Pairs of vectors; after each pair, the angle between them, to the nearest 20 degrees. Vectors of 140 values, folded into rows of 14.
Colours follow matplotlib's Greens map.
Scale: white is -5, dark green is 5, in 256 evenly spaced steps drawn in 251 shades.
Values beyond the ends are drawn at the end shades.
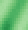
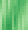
40 degrees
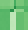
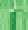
160 degrees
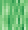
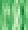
60 degrees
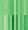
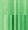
20 degrees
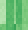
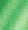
100 degrees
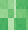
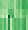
60 degrees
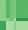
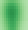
100 degrees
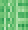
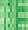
160 degrees
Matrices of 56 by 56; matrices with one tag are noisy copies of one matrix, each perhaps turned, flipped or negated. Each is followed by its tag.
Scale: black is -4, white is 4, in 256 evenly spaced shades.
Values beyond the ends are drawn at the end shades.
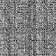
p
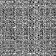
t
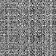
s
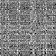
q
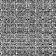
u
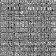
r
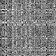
q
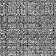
t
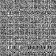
r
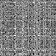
t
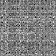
t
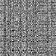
s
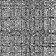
q
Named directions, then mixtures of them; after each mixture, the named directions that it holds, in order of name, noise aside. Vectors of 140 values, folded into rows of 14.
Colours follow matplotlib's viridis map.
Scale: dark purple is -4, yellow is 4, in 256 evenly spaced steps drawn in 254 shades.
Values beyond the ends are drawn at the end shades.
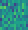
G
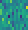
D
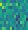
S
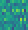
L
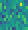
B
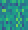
L, S.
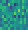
G, L.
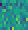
B, S.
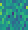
D, S.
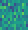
G.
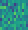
G.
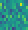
B.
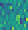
L, S.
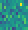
B.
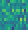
L.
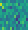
S.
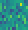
B.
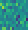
S.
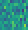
D, L.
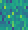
B, D.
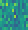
G, S.
